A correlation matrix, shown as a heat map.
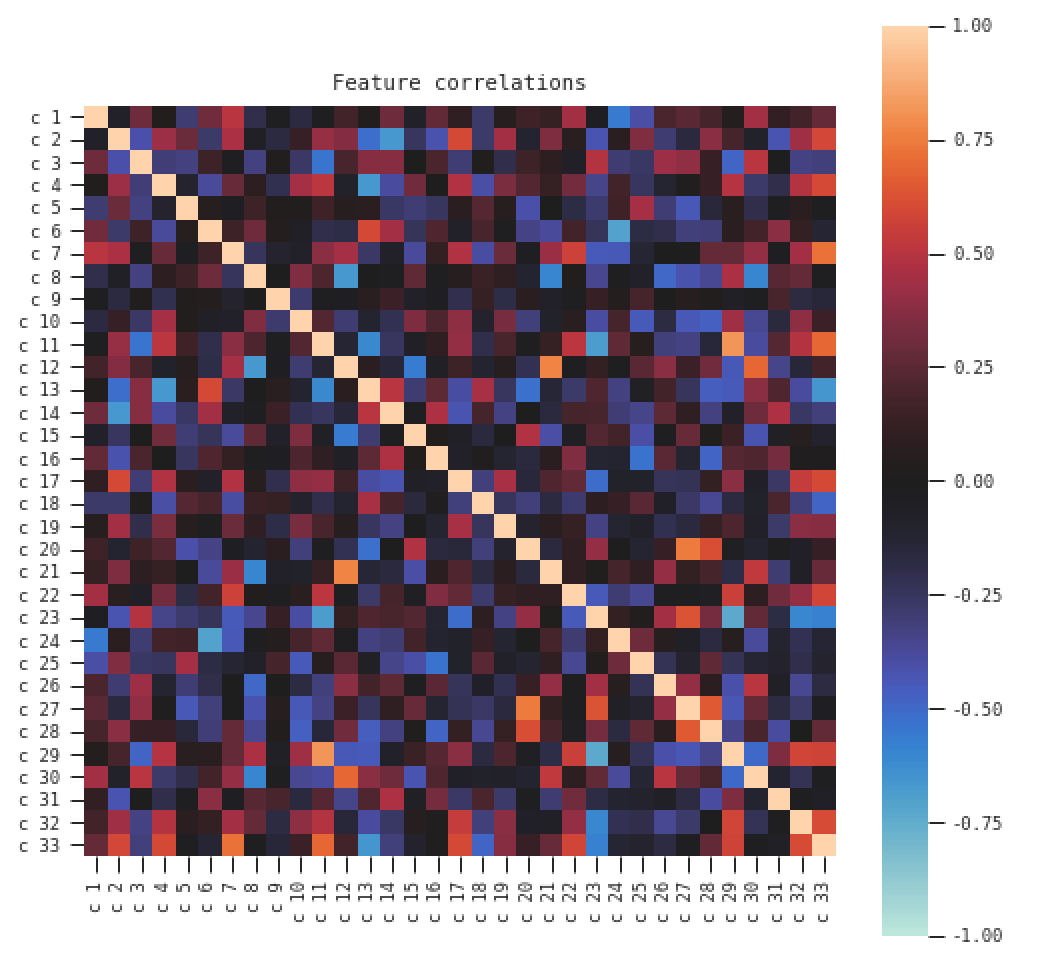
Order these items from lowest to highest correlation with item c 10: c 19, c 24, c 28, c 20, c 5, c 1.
c 28, c 20, c 1, c 5, c 24, c 19
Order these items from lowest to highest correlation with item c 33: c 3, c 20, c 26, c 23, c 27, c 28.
c 23, c 3, c 26, c 27, c 20, c 28
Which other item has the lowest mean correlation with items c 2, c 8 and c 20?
c 13
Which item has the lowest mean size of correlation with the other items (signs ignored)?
c 9
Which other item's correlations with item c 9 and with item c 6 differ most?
c 24
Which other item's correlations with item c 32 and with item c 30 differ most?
c 29
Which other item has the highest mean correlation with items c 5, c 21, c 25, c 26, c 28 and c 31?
c 12
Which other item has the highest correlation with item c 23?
c 27
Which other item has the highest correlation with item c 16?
c 14
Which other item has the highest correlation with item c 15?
c 20
